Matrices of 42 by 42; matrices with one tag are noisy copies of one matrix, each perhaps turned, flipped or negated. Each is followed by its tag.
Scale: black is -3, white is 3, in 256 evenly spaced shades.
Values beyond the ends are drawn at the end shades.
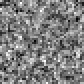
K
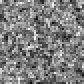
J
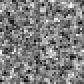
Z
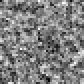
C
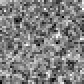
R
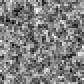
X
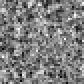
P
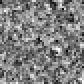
R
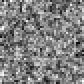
P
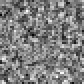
Z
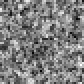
C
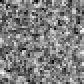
J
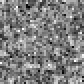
P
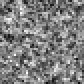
X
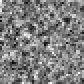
R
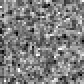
J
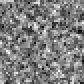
R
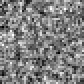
P
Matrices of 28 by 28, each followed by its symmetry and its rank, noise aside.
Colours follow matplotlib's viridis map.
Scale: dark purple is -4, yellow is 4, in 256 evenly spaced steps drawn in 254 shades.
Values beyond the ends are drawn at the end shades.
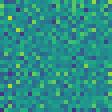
antisymmetric, rank six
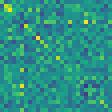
symmetric, rank six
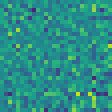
antisymmetric, rank six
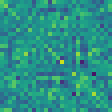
symmetric, rank six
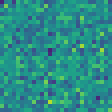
symmetric, rank eight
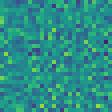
antisymmetric, rank six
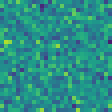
antisymmetric, rank eight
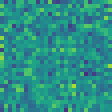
antisymmetric, rank six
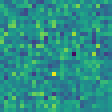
antisymmetric, rank six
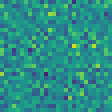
antisymmetric, rank six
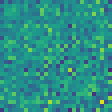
symmetric, rank six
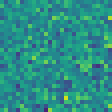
antisymmetric, rank eight
